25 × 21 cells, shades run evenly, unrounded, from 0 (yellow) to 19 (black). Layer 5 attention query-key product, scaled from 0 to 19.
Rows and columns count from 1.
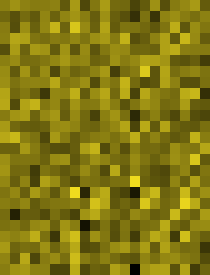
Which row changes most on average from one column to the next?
18
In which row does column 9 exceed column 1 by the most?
21
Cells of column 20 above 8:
15
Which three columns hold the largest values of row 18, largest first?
14, 9, 13
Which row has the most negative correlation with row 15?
25
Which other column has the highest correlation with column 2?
16
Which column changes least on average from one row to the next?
1
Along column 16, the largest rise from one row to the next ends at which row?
2
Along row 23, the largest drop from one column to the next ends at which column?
17
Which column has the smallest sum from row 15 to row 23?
19
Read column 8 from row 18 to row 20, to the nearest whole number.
0 8 13
